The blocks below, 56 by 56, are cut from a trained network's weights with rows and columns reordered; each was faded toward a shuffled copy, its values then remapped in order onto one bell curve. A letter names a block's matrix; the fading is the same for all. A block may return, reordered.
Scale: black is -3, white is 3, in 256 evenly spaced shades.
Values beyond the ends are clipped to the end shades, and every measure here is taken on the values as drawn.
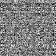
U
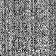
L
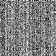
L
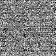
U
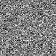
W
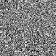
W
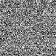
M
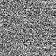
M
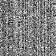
L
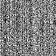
L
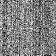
L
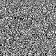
W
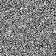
W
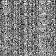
L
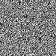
W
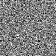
W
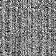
L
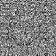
M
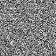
M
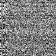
U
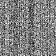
L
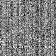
L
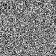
W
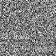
M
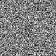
M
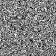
W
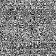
U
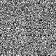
W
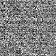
U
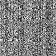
L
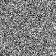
W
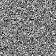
M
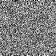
W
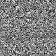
M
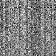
L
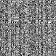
L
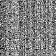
L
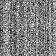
L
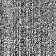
L
